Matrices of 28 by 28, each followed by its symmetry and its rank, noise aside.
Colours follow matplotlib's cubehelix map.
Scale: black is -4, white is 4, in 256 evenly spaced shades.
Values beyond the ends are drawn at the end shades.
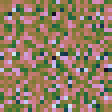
antisymmetric, rank six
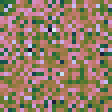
symmetric, rank five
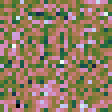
no symmetry, rank six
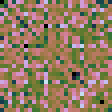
symmetric, rank six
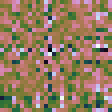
no symmetry, rank four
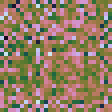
antisymmetric, rank six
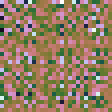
no symmetry, rank four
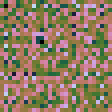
symmetric, rank four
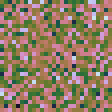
no symmetry, rank six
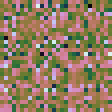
antisymmetric, rank four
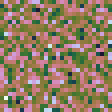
antisymmetric, rank six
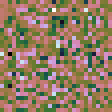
antisymmetric, rank six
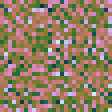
no symmetry, rank six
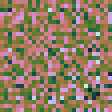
symmetric, rank four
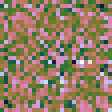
symmetric, rank six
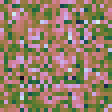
symmetric, rank four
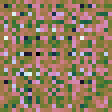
no symmetry, rank four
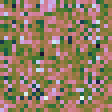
antisymmetric, rank six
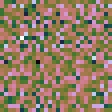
no symmetry, rank six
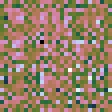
symmetric, rank five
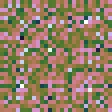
symmetric, rank five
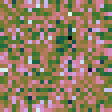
no symmetry, rank six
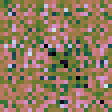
symmetric, rank four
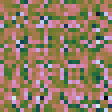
antisymmetric, rank four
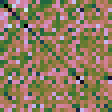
symmetric, rank five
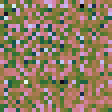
no symmetry, rank six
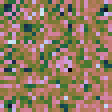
symmetric, rank six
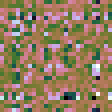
antisymmetric, rank four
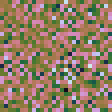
antisymmetric, rank six
